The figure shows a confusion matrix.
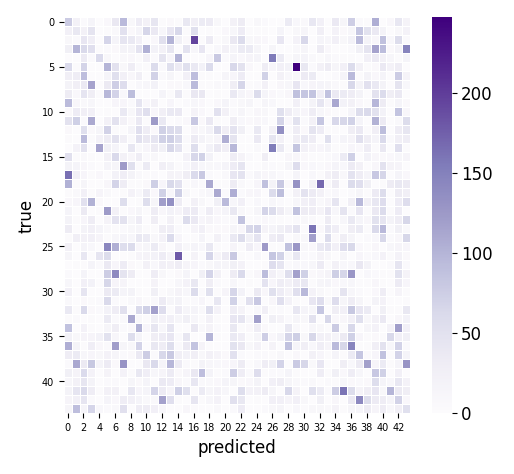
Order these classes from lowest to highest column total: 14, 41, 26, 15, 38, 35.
41, 15, 38, 35, 26, 14
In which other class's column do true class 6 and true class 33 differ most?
24
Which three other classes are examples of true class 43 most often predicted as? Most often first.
1, 3, 7
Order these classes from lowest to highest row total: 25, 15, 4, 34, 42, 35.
15, 4, 34, 42, 35, 25
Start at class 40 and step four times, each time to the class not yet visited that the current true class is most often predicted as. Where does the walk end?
7
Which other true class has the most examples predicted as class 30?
8
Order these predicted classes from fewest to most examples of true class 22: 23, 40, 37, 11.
23, 37, 11, 40
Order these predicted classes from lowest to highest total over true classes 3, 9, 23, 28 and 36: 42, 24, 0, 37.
37, 24, 42, 0
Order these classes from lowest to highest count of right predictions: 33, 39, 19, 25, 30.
33, 39, 30, 19, 25
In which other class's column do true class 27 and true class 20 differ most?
13
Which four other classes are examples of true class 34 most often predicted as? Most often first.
42, 9, 0, 36
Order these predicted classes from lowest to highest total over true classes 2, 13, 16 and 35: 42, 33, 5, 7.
33, 42, 5, 7
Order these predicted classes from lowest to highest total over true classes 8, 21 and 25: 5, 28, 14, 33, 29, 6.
14, 28, 33, 6, 29, 5
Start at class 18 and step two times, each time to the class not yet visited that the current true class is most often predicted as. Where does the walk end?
11
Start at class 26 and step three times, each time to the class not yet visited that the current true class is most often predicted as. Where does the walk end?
19
